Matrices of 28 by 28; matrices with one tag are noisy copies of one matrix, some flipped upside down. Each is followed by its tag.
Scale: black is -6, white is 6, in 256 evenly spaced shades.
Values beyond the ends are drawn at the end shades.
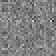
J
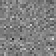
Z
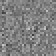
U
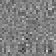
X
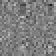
X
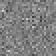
U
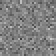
Z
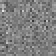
U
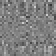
X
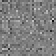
J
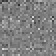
J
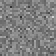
Z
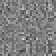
X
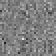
X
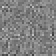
J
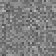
U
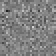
U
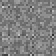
J
